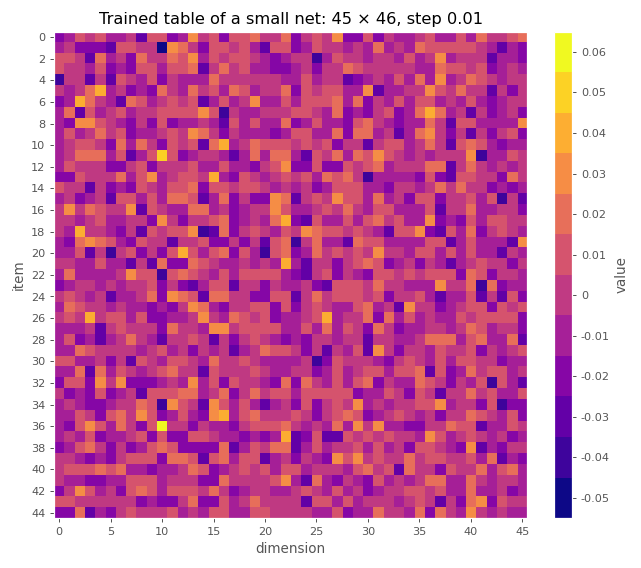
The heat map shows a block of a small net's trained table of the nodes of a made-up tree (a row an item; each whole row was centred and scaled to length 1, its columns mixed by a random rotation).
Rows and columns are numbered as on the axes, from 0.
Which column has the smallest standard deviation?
18
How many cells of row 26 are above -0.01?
30
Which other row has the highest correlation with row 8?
19
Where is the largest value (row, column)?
36, 10
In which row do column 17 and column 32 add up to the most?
26
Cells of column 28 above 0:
15
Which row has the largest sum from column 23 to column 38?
39
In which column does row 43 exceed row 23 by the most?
41
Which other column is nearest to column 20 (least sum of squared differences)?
43
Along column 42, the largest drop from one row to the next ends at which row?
32
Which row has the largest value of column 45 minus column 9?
8
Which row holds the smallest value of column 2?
7
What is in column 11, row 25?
-0.02
